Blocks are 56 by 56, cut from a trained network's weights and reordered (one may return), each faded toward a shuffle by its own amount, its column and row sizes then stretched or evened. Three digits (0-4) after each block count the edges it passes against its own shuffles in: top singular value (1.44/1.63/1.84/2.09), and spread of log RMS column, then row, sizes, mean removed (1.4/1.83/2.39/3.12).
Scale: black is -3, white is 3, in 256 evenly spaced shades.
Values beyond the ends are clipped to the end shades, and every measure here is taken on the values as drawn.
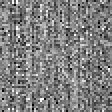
2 1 0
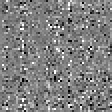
0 3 2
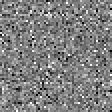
1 1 0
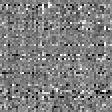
0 0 4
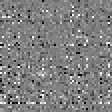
2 3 3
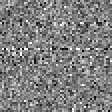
2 0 1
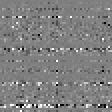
2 1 4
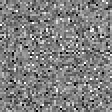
2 0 0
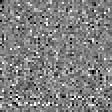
2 1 1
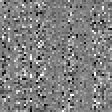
0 4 0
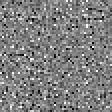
0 1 1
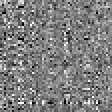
3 3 1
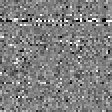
1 1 3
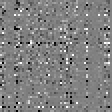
2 4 3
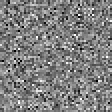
0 1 1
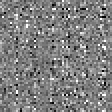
3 3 1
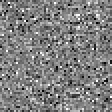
1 0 0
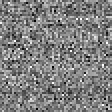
2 0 0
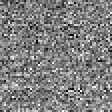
2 0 1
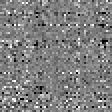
1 2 3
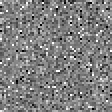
0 2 0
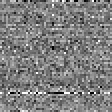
3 0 2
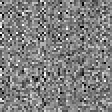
3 3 1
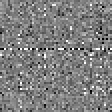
2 2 2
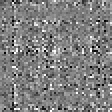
0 3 3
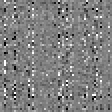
1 4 1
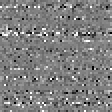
0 0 4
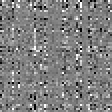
0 4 3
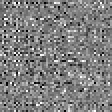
4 2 3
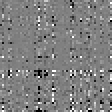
3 4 3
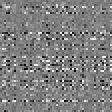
4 3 4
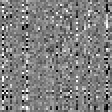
4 4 1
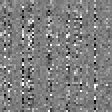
0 4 1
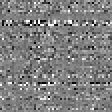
3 2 4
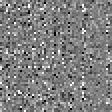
1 3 1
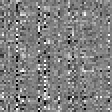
4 4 1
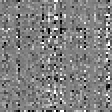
0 4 3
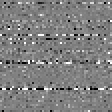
3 0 4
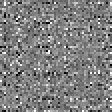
2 3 2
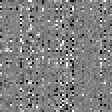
3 4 2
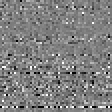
2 1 4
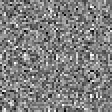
3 1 0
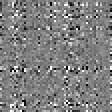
4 4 3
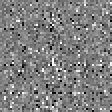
2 3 1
